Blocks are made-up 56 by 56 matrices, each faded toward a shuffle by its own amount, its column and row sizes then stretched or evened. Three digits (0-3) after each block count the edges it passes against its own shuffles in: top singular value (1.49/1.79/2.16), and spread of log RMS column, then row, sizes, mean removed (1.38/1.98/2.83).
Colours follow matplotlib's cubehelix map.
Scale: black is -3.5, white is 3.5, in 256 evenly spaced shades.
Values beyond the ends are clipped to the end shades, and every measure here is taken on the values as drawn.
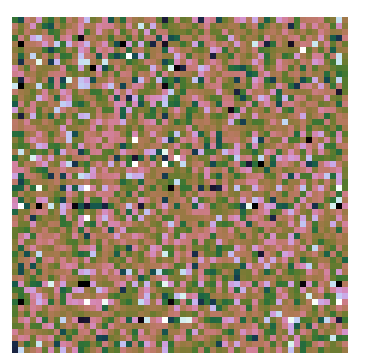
2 1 2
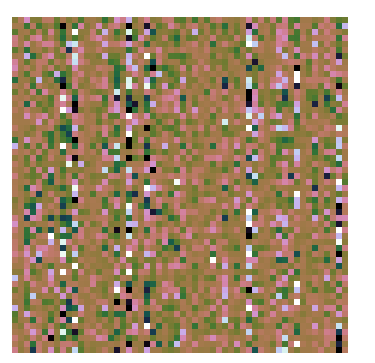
2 3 0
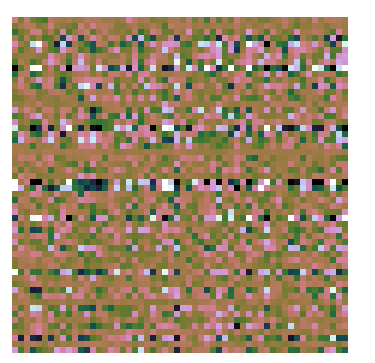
3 2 3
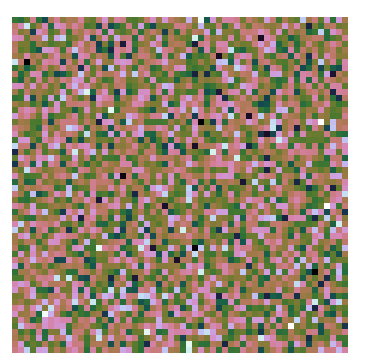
0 0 0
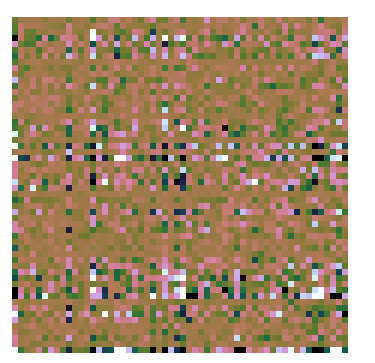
3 2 3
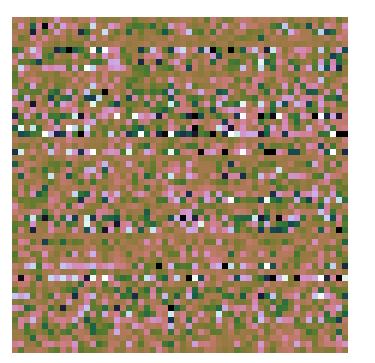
1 1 3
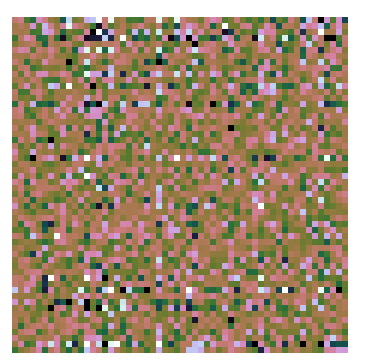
2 2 2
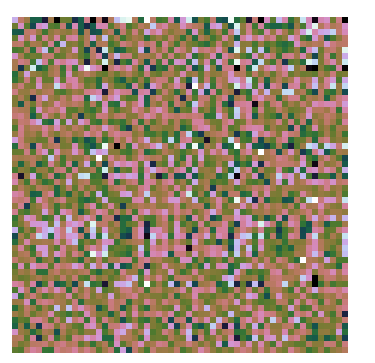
3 2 2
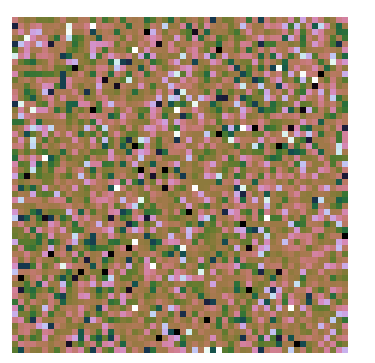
0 0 0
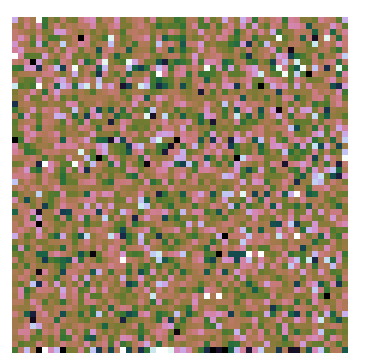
1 1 2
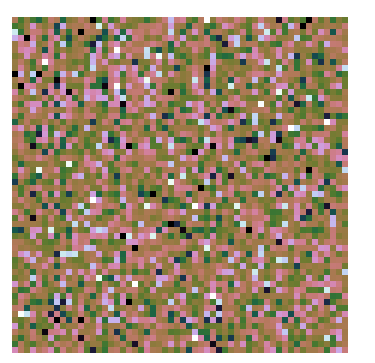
1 0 0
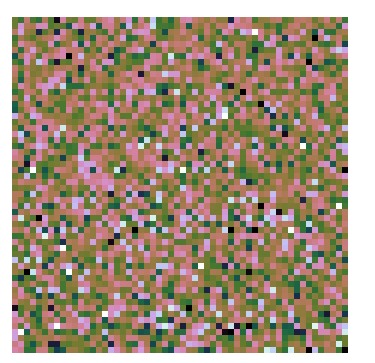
0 0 1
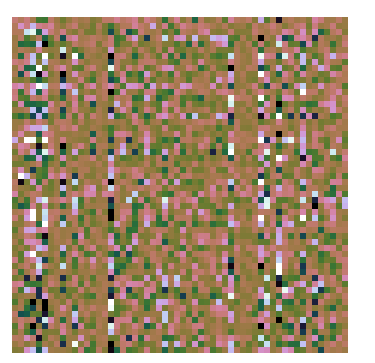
3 3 1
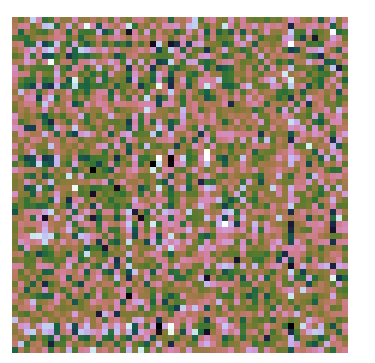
3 2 1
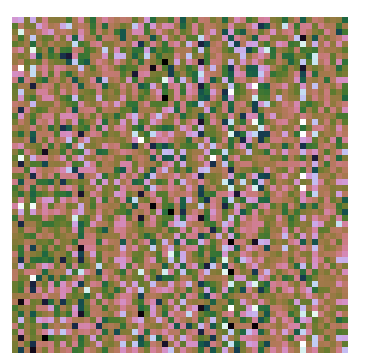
3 3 0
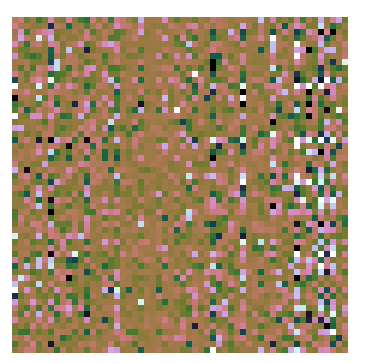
2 3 0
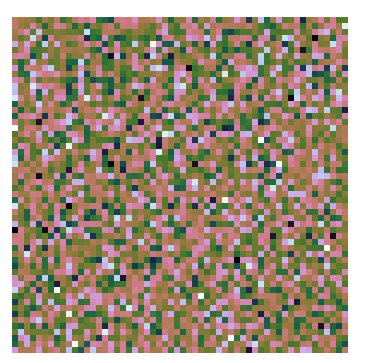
2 0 0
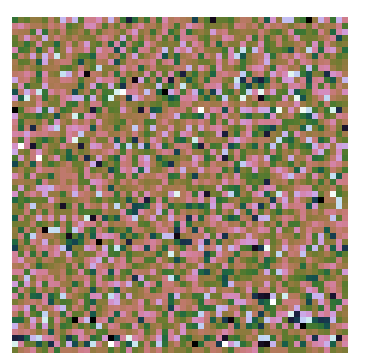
1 0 2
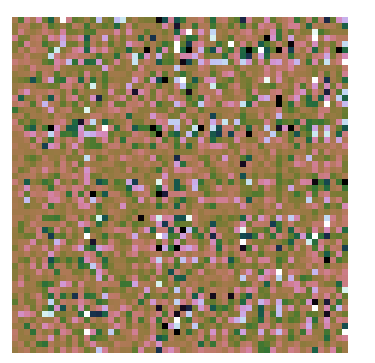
0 2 2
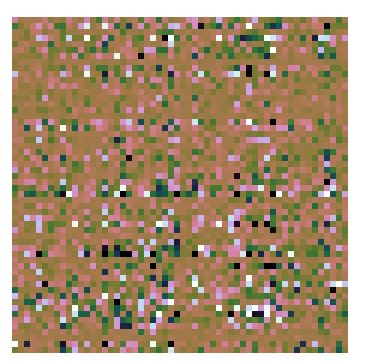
0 2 3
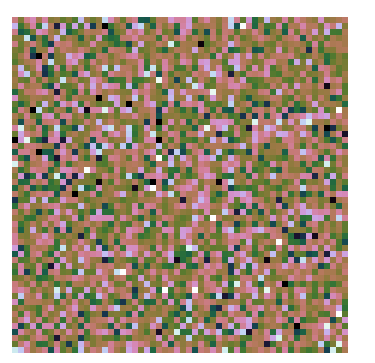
1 0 0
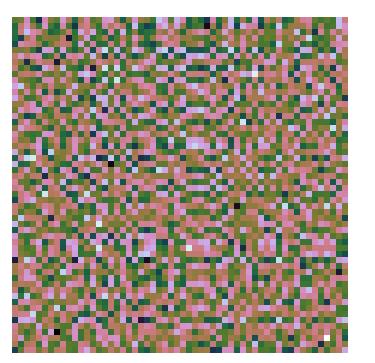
3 0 1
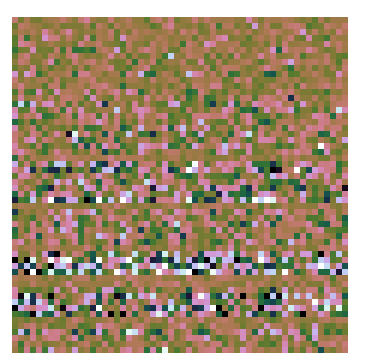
2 0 3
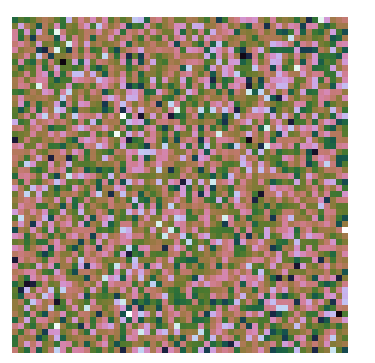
2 0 0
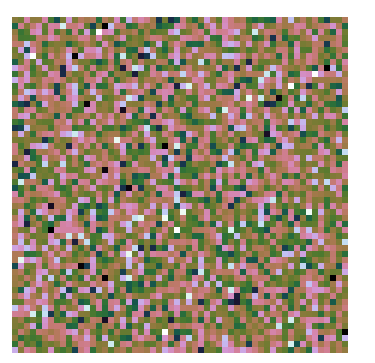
0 0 0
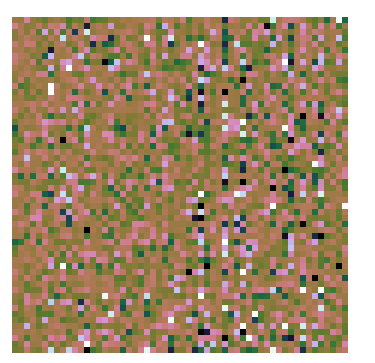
0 2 0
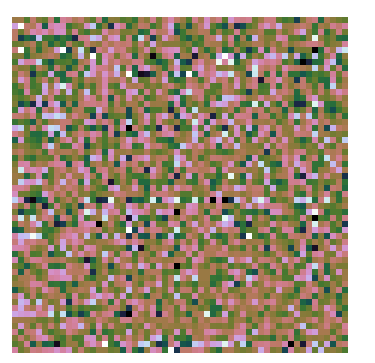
1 1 2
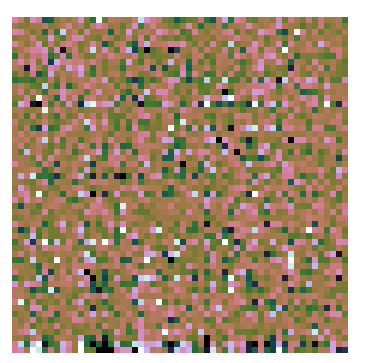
2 1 2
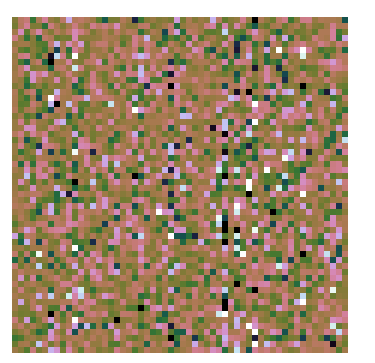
0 2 0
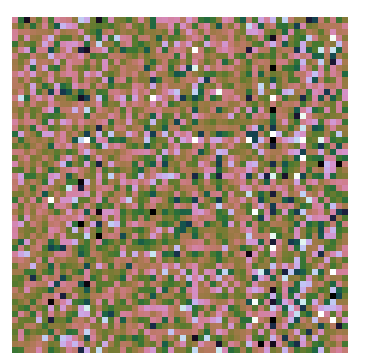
1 2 1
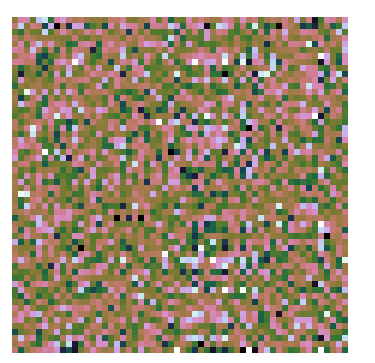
2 1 1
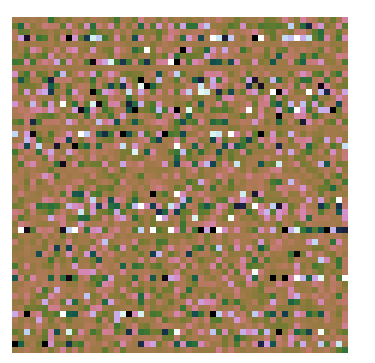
0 0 3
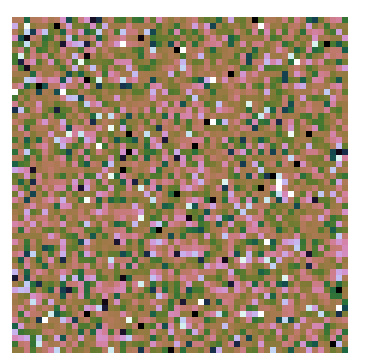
1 0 0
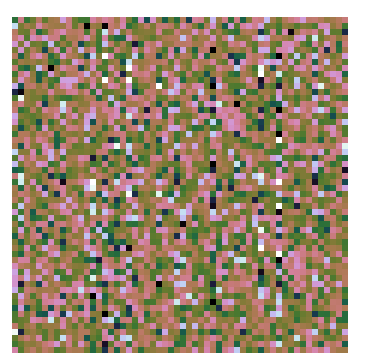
1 2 0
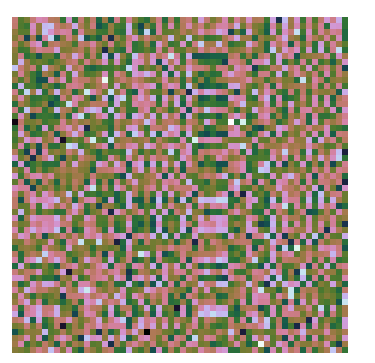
3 0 0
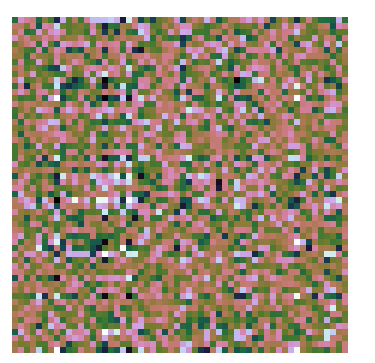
3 2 2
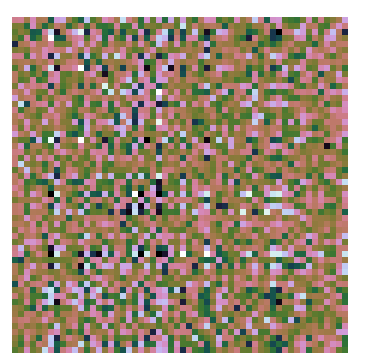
3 2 2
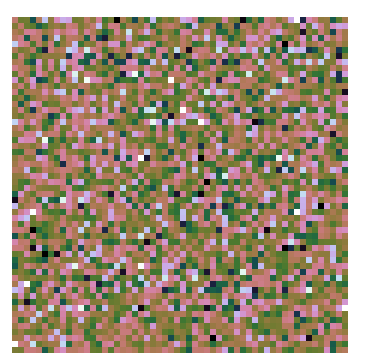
0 0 1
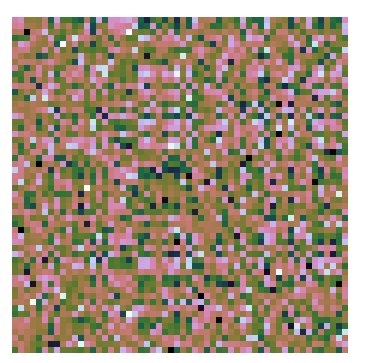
3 1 0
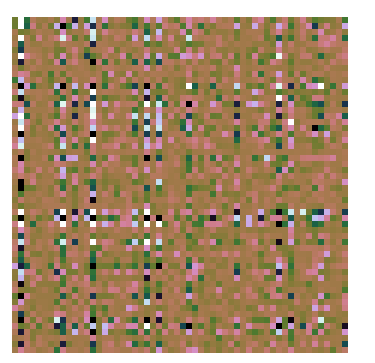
3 3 2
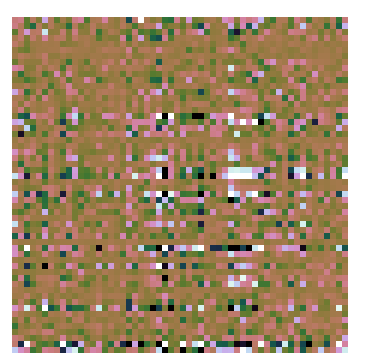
3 2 3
